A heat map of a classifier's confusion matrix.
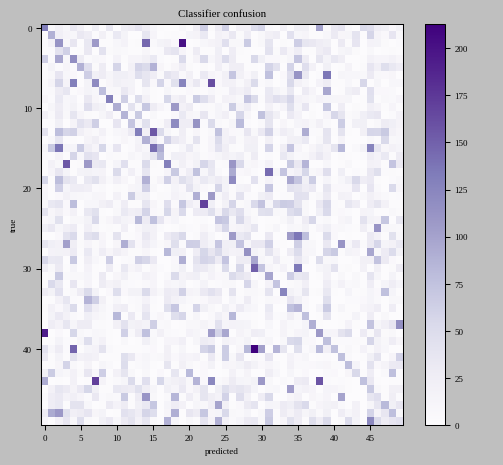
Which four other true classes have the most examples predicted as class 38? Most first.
44, 0, 40, 29
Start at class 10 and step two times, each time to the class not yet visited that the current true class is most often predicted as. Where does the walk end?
31
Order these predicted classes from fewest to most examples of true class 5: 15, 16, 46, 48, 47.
16, 46, 48, 47, 15
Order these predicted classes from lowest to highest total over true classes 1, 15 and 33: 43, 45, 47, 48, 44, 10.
44, 43, 48, 47, 10, 45
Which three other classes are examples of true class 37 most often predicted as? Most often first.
49, 45, 15
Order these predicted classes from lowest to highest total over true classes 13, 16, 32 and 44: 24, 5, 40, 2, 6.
40, 5, 6, 24, 2
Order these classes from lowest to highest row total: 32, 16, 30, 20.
32, 16, 20, 30
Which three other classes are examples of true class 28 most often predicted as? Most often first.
45, 17, 40
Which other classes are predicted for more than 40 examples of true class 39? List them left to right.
6, 34, 35, 45
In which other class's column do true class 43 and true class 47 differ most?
24
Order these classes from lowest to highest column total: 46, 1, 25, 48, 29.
1, 48, 46, 29, 25
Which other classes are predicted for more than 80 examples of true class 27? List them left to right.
3, 11, 41
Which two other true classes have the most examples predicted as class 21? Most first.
12, 44
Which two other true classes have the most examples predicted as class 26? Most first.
19, 17
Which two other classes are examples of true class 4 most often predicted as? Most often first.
2, 35
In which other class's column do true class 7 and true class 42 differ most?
23
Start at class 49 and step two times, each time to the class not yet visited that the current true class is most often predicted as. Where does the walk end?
34
